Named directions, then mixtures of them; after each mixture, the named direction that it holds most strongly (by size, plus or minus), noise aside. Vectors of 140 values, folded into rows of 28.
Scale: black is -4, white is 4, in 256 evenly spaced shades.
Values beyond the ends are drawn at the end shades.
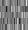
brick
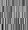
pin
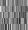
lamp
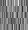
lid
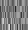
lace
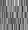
lid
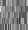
lamp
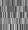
lace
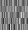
lace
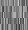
pin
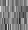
lamp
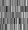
brick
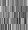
lamp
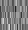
lace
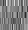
lid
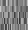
lamp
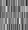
brick
